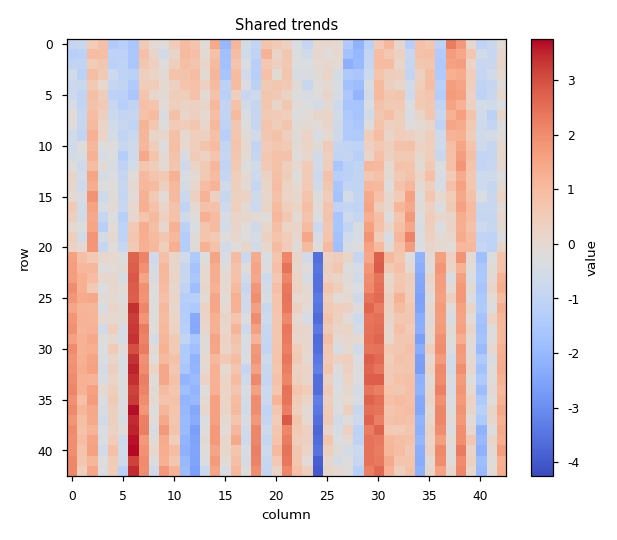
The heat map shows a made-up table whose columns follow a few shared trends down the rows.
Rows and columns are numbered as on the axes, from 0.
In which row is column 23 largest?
19
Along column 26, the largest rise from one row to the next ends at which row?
21
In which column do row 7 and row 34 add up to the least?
24
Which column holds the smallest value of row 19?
26
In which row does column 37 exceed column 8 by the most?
0
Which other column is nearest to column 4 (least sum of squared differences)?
22
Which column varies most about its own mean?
6
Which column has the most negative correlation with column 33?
3
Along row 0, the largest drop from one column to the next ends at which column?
15
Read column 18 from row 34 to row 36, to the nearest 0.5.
1.5 2 2
